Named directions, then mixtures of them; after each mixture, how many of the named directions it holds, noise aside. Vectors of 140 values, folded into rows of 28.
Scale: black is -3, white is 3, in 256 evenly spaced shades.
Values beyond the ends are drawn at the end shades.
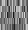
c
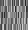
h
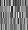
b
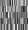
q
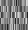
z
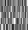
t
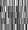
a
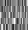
one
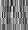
two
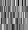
four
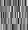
two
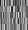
one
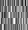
two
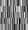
one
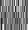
four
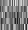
two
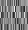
four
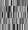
three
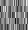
two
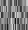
one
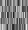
two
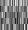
two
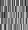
one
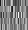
one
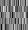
four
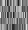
two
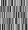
two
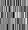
three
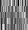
four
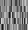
three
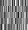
two
